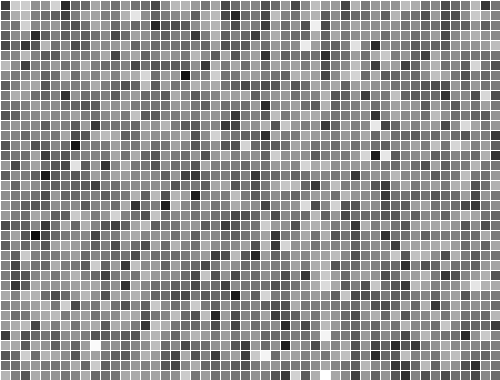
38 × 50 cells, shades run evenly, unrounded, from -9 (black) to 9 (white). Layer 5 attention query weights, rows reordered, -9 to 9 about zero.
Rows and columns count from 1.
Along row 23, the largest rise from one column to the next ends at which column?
37
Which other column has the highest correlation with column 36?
22
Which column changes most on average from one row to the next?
14
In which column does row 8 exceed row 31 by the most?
44
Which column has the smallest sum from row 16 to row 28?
5
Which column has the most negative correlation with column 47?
20
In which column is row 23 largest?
27
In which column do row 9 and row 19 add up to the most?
34
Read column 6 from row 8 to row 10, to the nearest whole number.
-1 0 0
